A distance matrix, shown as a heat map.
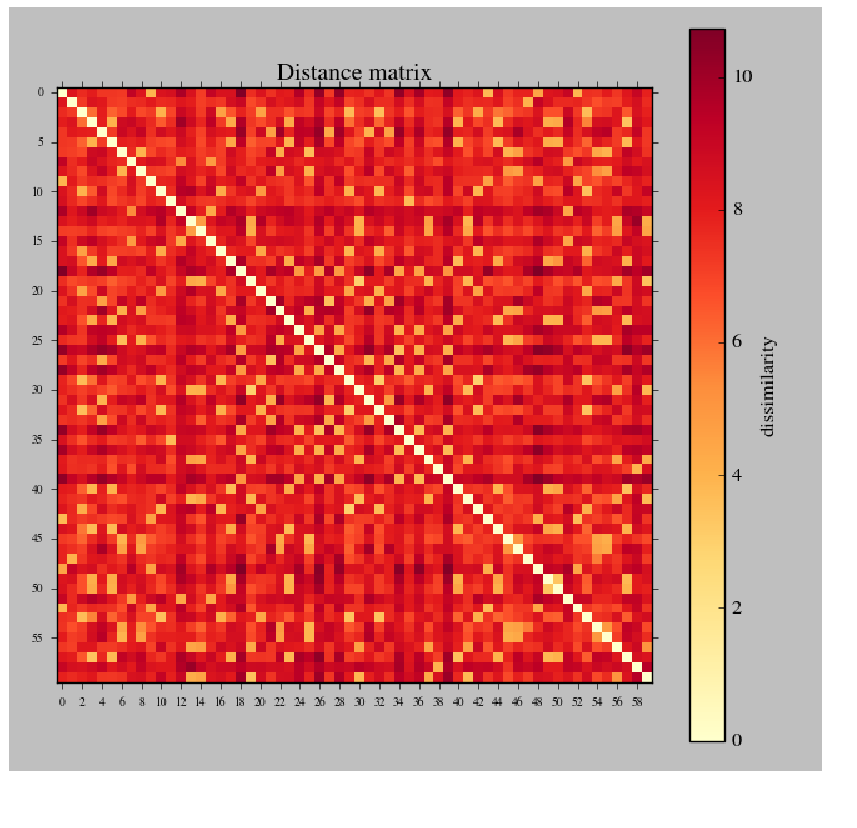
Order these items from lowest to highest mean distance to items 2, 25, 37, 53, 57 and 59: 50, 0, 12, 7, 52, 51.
50, 52, 0, 7, 51, 12
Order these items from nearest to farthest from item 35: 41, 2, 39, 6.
2, 6, 41, 39
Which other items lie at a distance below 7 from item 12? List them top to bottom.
7, 15, 51
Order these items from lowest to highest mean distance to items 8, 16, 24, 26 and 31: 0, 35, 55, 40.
35, 55, 40, 0
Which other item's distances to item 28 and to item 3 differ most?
57
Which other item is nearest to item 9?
0
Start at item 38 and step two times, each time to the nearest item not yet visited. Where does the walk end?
45
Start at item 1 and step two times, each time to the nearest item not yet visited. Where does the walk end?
54
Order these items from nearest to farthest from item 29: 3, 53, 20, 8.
53, 20, 3, 8
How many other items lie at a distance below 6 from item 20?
7
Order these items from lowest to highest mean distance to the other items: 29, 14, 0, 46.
29, 14, 46, 0
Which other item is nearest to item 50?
49
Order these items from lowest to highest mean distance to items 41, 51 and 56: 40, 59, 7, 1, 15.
59, 15, 7, 1, 40
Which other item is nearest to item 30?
19
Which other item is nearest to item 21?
27
